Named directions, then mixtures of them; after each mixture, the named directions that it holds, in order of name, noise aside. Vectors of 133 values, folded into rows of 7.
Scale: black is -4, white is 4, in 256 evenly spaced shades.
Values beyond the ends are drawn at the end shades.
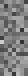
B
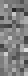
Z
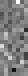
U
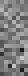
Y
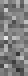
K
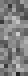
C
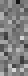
U, Y.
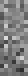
K, Y.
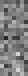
K.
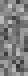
B, C, U.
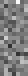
B, K, U.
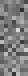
B, Z.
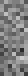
B, Y.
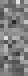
K, U.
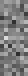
B, K, Z.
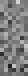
U, Y.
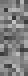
K, Y, Z.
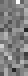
U.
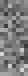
Y.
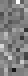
U.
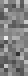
K.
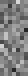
C, U.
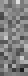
K, U, Y.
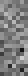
Y.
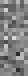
K.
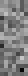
K, Y, Z.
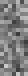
C, K, Y.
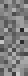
B.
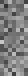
B.
